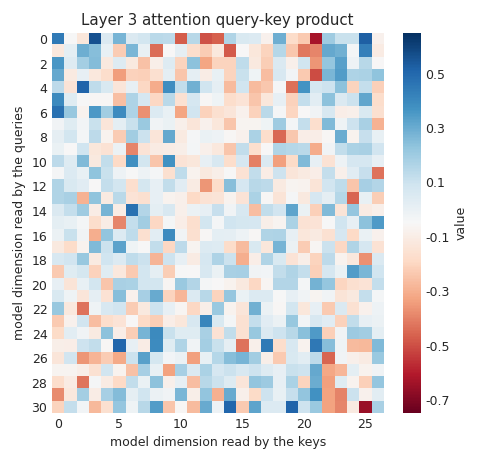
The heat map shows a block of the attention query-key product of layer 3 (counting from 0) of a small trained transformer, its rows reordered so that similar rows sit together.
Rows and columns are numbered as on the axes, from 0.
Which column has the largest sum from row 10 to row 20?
6
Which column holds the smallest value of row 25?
15
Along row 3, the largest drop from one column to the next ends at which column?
1
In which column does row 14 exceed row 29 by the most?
22
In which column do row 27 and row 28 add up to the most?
21
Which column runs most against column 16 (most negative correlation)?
2
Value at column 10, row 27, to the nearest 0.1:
0.2
